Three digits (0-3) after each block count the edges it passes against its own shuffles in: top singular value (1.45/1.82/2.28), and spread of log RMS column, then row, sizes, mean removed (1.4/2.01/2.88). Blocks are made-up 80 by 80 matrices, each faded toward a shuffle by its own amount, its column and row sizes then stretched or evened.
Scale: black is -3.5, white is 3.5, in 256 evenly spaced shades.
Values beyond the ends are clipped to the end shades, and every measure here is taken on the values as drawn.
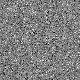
0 0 0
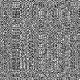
3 2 0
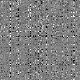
2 3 2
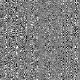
2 3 1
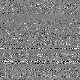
1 0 3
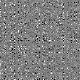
1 3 2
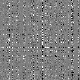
2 3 2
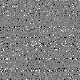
2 1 3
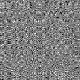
3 0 1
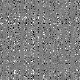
1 3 2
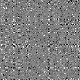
3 2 2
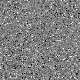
1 0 1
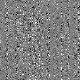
2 3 1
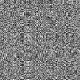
3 2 1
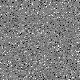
1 0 1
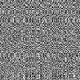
3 2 1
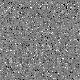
1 0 1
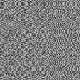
3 1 1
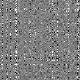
1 3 2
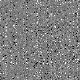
1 2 1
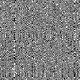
3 2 0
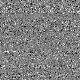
0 0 2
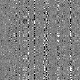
3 3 1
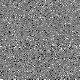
0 0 2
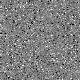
1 0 0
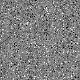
0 1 0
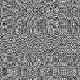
3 0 0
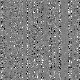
1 3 1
